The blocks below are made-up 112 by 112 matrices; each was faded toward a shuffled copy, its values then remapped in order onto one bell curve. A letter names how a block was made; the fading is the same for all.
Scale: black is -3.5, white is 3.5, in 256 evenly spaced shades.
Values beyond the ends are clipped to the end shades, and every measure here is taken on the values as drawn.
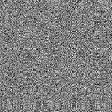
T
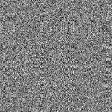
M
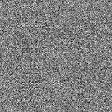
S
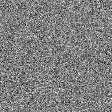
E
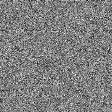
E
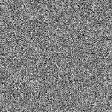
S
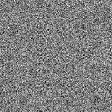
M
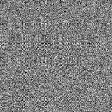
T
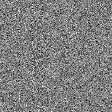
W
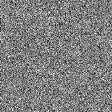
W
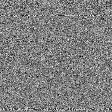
E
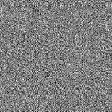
T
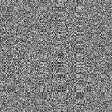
T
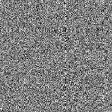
M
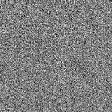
S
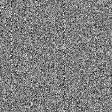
W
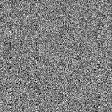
M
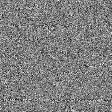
E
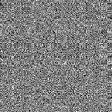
T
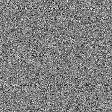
E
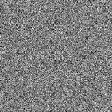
S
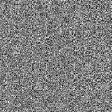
M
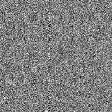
M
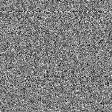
E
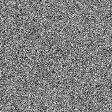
E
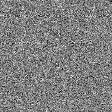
E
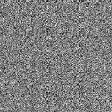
M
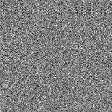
S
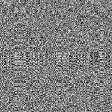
T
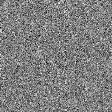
W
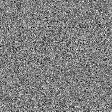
E
